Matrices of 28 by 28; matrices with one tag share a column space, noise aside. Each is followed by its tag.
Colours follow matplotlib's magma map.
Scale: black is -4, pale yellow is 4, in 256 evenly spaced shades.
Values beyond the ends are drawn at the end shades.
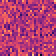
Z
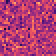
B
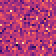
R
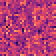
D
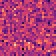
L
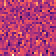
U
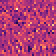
R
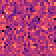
B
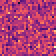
B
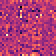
Z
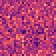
D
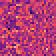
B
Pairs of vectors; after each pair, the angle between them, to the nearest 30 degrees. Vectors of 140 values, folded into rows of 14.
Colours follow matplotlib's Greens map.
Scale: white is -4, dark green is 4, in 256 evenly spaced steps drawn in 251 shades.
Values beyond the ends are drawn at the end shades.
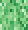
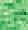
120 degrees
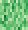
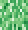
60 degrees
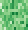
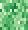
60 degrees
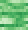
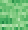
150 degrees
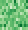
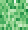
150 degrees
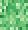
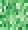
30 degrees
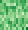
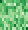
30 degrees
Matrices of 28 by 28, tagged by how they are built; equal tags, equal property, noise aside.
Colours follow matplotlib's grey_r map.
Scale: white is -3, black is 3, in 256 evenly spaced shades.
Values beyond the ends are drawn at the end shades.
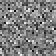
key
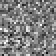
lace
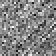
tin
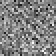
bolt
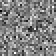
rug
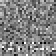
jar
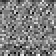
key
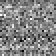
key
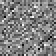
tin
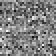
lace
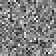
rug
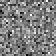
rug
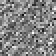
tin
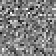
key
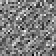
tin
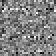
jar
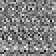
key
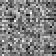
lace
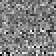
jar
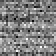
lace
